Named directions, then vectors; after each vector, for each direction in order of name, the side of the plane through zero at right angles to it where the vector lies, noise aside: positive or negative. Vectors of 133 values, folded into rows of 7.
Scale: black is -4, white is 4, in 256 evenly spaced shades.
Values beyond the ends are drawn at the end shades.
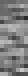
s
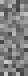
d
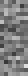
negative, negative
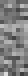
positive, positive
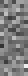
negative, negative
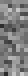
negative, negative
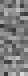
negative, negative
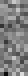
negative, negative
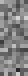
positive, negative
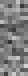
negative, negative
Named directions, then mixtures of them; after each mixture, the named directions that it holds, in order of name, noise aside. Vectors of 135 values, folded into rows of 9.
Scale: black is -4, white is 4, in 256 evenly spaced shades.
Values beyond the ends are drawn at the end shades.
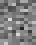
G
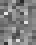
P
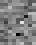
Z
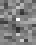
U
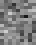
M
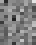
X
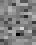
G, M, Z.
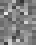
P.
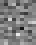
G, U.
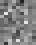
P.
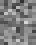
M, P, U.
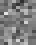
M, P.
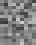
G, U, Z.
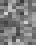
P, U, Z.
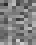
G, P, Z.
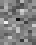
G, U.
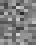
G, P, U.
